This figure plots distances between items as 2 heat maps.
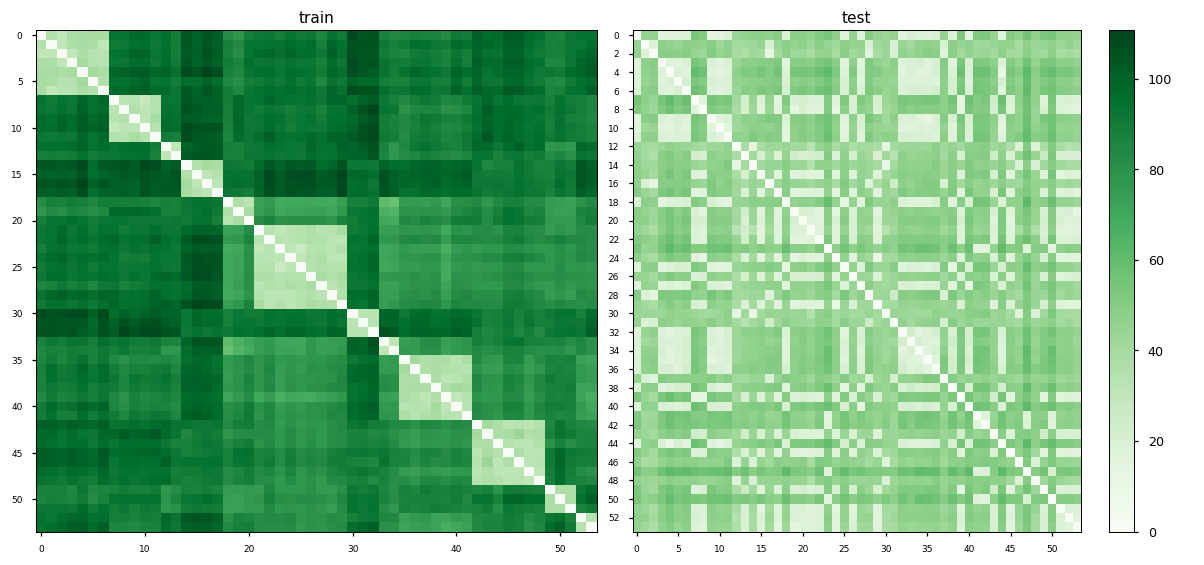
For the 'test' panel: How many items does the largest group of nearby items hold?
19
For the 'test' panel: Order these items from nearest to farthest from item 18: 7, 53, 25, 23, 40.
25, 40, 53, 7, 23
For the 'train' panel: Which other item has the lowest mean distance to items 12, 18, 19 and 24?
20
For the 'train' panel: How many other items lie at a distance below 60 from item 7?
4
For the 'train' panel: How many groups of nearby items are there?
12
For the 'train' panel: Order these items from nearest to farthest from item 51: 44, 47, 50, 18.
50, 18, 44, 47
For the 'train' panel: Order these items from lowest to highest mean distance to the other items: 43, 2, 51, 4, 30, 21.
21, 43, 51, 2, 4, 30
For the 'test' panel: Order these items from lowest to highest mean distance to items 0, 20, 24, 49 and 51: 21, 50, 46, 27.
21, 27, 46, 50
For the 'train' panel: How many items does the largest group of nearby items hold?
9
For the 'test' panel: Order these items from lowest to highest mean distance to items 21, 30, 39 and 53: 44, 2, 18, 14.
14, 2, 18, 44
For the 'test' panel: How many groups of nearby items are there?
5
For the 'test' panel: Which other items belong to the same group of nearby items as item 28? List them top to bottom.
1, 2, 16, 31, 37
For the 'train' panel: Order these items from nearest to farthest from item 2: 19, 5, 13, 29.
5, 19, 13, 29
